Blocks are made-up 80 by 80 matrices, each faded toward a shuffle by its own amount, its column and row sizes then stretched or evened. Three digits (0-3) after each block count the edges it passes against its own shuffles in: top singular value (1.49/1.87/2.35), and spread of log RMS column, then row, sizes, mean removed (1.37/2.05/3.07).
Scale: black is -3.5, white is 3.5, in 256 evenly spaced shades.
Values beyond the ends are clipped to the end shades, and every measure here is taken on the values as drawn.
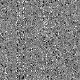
1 2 0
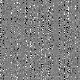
1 3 0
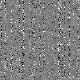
0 3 1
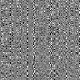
3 3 1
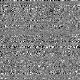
1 1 3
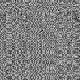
3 0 0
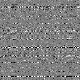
3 0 3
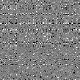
3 1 2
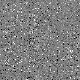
0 2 1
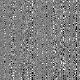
2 3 1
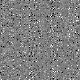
1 2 1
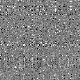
2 1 2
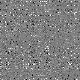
0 1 2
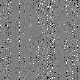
0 3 1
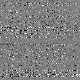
0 1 3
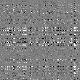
3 2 3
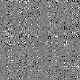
2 2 2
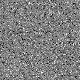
0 0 1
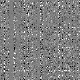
0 3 2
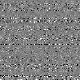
2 1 3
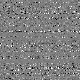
1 0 3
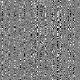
3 3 1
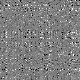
2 1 2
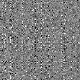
2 2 1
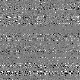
2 1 3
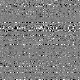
2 1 3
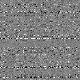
2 1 3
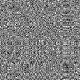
3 0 1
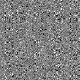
2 2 1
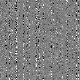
0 3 0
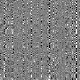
3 3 0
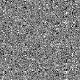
1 2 1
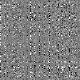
0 3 2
